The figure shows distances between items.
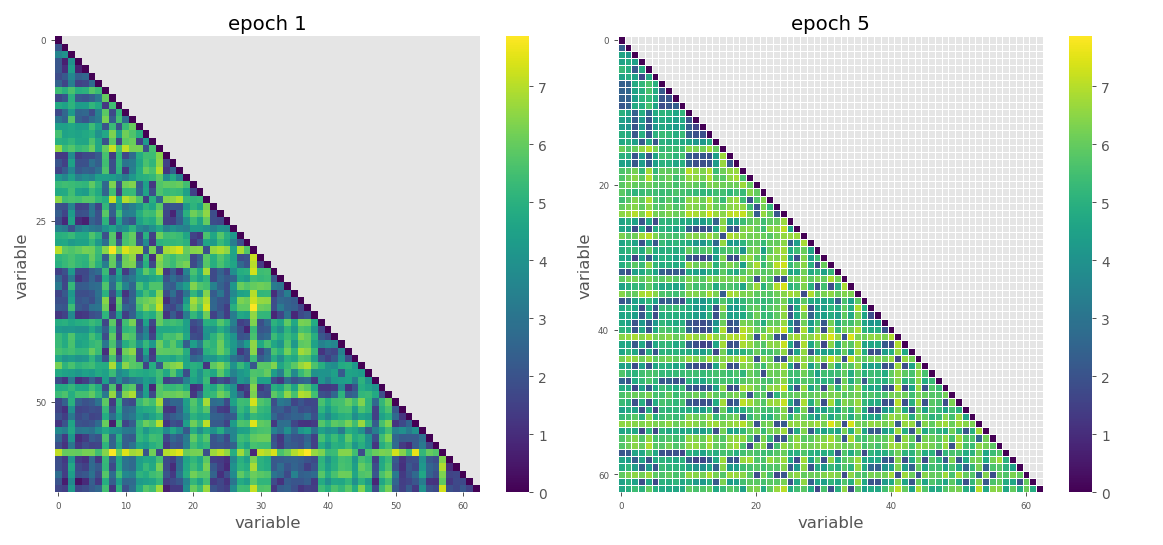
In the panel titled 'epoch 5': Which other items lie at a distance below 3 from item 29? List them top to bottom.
31, 34, 62
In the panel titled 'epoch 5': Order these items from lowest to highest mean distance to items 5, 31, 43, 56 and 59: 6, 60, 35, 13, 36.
36, 6, 13, 60, 35
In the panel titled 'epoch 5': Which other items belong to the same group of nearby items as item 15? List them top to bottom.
27, 35
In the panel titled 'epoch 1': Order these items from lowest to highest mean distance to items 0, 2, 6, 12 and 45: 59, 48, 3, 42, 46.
3, 59, 48, 46, 42
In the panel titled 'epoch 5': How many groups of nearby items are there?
9
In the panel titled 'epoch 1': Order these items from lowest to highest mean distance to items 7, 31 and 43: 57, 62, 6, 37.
6, 62, 37, 57
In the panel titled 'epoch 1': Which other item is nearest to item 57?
29
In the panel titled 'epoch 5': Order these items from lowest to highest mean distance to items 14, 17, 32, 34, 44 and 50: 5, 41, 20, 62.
5, 62, 20, 41
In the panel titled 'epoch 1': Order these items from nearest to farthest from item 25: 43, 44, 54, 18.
18, 54, 44, 43
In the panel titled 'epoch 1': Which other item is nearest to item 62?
16
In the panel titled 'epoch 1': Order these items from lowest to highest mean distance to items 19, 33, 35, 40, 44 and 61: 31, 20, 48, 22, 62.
62, 48, 20, 31, 22
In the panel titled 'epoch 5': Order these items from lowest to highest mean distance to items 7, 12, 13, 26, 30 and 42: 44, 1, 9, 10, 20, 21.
10, 1, 9, 21, 20, 44
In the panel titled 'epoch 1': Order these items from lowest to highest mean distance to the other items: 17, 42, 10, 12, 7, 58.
58, 17, 10, 12, 7, 42
